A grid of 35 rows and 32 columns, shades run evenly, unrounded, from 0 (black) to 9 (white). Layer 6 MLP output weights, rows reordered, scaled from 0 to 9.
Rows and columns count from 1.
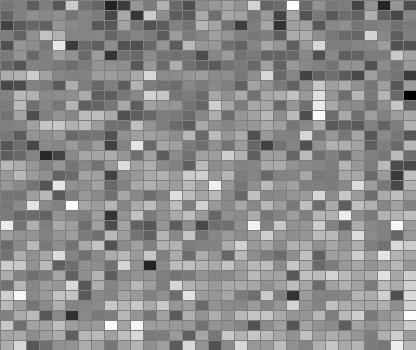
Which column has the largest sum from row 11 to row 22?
17
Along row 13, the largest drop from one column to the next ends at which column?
26
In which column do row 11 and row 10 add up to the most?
25
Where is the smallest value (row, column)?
10, 32
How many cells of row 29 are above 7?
3
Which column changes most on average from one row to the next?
9
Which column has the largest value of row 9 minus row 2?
11
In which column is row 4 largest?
29
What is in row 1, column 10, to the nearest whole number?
2
